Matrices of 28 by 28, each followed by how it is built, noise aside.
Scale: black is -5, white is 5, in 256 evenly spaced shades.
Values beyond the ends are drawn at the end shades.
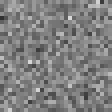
noise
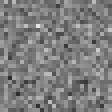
repeating columns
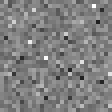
sparse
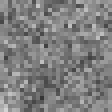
smooth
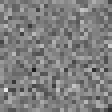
noise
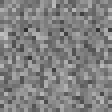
repeating columns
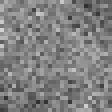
smooth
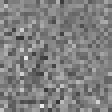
lower triangular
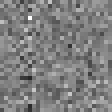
uneven columns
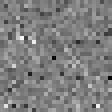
sparse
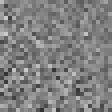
lower triangular
